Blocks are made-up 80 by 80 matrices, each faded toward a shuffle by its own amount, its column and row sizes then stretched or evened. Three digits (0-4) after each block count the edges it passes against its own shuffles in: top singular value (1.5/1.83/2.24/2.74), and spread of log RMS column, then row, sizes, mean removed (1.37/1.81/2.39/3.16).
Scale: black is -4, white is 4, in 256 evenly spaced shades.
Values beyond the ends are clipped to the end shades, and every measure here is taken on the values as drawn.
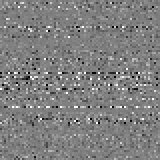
1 0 4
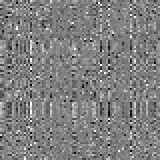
4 4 0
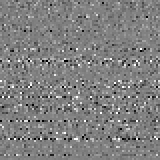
3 0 4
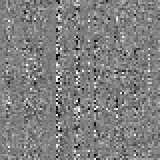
0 4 2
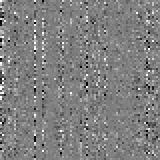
1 4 1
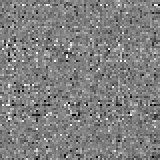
1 2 3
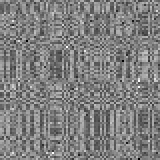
4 0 0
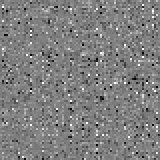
1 3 1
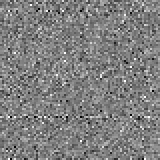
2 1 2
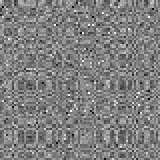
4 0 0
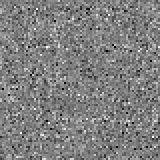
0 0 2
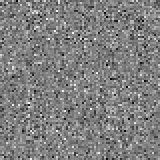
2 0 1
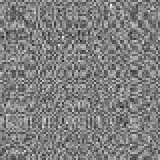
4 1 0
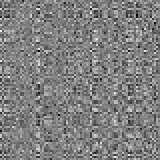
4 4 1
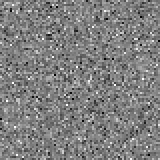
1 0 0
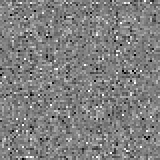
2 1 1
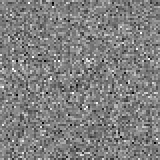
2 0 1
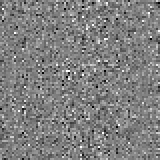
1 3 0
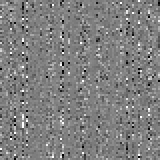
0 4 0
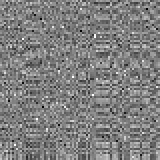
4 1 1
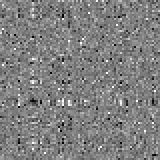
3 2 1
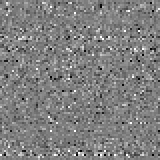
1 1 3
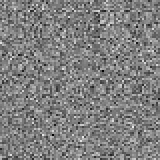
3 0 1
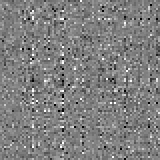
3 3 2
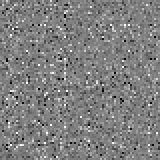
0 2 1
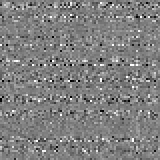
2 1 4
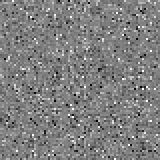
1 1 1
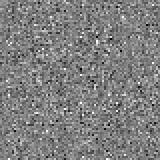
0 2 1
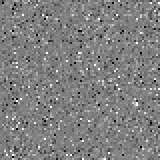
0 1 1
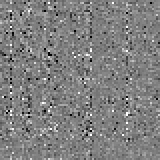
2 3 2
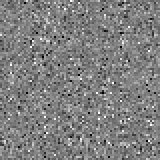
1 2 0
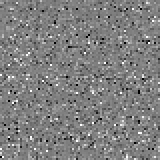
0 1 2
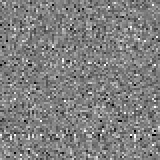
2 1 2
